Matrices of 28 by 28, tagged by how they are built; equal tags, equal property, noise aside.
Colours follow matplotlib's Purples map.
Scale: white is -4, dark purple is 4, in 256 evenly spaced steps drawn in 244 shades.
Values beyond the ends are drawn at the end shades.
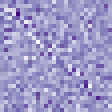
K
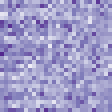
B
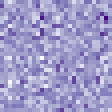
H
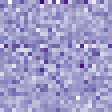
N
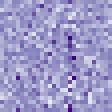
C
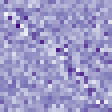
K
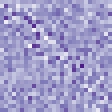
K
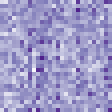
B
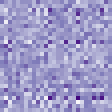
H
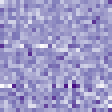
N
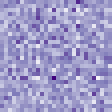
H
